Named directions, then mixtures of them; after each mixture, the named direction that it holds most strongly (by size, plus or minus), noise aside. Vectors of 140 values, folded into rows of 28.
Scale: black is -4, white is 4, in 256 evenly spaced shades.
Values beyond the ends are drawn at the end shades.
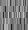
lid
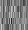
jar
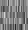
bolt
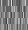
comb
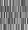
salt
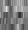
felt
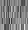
jar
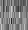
jar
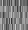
jar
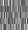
salt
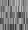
bolt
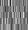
lid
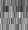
felt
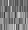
bolt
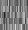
bolt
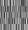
salt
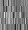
salt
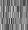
jar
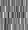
lid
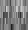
felt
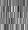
jar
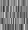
bolt
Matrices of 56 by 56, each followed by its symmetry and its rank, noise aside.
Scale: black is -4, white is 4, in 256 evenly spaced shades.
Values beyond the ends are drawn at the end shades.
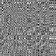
no symmetry, rank seven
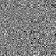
no symmetry, rank five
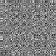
no symmetry, rank six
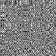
antisymmetric, rank six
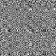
antisymmetric, rank six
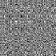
antisymmetric, rank six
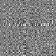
no symmetry, rank six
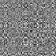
no symmetry, rank five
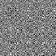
symmetric, rank six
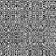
no symmetry, rank five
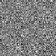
no symmetry, rank six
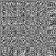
antisymmetric, rank six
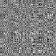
no symmetry, rank five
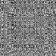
no symmetry, rank six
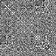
symmetric, rank six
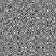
antisymmetric, rank six
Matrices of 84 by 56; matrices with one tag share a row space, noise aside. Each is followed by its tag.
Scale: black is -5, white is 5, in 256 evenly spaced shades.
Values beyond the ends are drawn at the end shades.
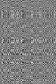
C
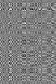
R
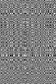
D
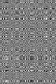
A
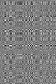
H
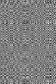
D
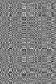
R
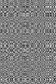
D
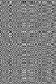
R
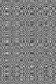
A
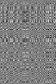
D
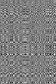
D
